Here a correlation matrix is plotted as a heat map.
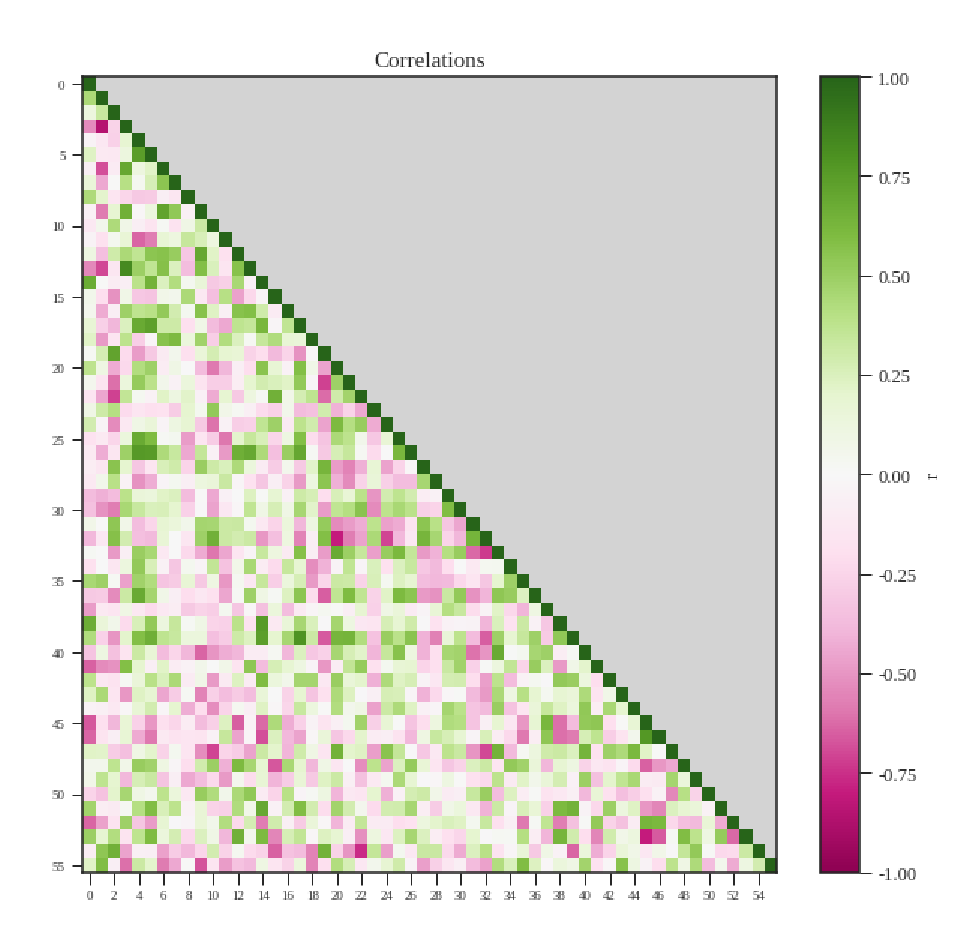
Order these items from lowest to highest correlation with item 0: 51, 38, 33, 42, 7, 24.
33, 7, 24, 42, 51, 38
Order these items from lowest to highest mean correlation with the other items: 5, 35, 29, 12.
35, 29, 12, 5
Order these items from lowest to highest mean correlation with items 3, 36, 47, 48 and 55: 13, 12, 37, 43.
37, 12, 43, 13
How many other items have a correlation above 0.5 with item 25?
7
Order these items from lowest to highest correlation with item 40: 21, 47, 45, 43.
21, 43, 45, 47
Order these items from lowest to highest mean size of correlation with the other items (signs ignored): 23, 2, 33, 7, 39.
7, 23, 2, 33, 39
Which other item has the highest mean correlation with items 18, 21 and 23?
39
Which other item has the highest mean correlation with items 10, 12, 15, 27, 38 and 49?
53
